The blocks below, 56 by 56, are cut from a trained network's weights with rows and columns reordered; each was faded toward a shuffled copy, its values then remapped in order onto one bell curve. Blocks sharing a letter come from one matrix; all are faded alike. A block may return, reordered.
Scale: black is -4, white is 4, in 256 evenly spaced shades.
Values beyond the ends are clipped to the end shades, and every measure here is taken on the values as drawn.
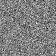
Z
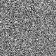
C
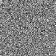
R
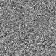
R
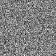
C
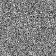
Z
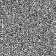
C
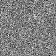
Z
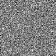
C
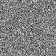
Z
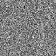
Z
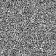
Z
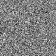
R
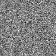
R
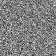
C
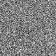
Z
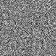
Z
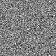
R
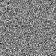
R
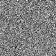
Z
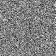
C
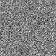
R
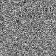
R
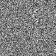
C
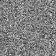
C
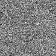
Z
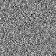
R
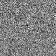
R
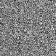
C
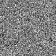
R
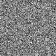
C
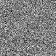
C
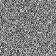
R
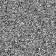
Z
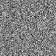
R
